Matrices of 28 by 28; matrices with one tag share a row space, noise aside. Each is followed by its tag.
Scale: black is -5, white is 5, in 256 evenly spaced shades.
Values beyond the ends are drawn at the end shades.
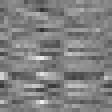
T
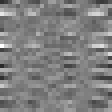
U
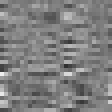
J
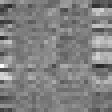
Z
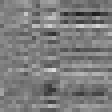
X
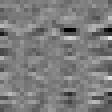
U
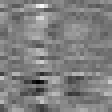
T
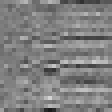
X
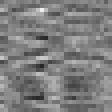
T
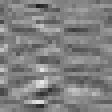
T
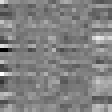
Z
